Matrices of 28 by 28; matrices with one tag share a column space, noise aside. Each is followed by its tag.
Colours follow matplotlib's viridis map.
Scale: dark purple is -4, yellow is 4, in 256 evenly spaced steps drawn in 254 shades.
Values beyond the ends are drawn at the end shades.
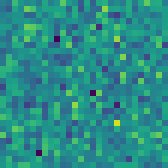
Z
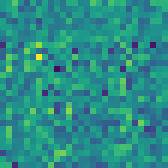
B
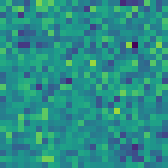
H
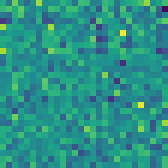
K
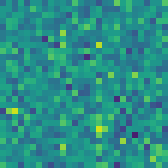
B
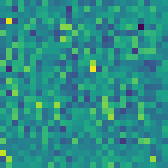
Z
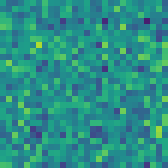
B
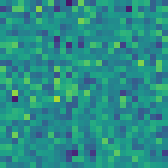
H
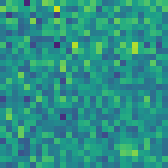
H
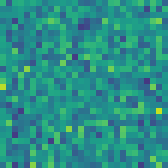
B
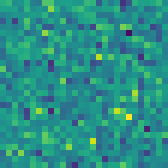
Z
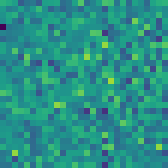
Z
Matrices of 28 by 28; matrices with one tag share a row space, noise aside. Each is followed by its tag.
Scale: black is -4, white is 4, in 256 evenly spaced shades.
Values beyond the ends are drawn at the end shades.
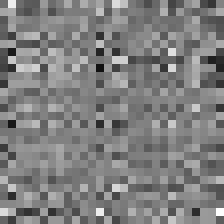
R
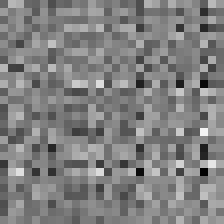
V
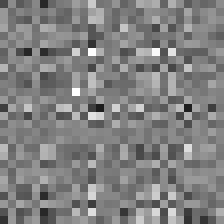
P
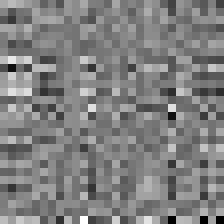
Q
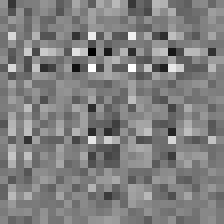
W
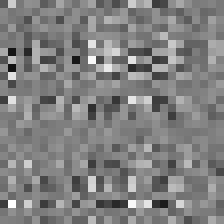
W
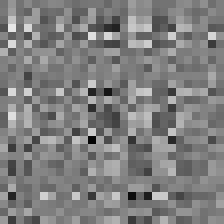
W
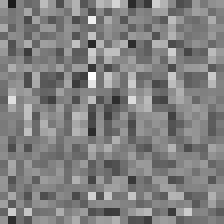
W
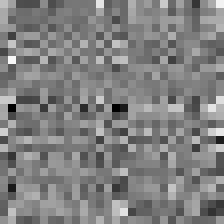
R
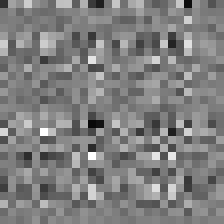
P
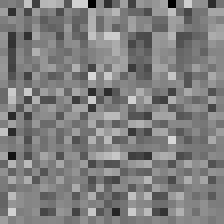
W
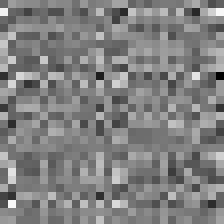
R
